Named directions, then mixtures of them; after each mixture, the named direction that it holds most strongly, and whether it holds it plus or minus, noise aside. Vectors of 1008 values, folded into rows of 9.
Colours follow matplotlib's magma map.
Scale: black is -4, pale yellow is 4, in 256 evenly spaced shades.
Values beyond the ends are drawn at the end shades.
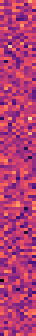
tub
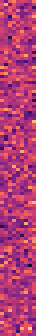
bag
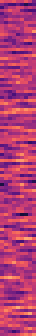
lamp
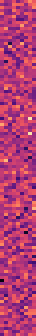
tub, plus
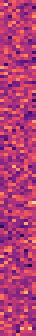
bag, plus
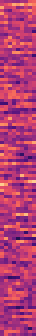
lamp, minus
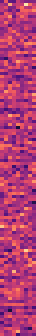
bag, minus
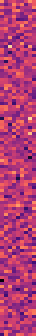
tub, plus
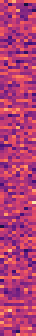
bag, plus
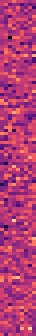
bag, plus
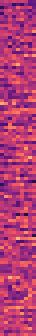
lamp, plus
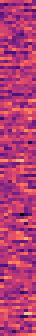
lamp, plus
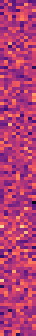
tub, minus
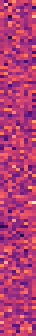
bag, plus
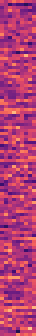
lamp, plus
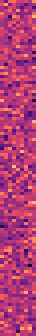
bag, plus
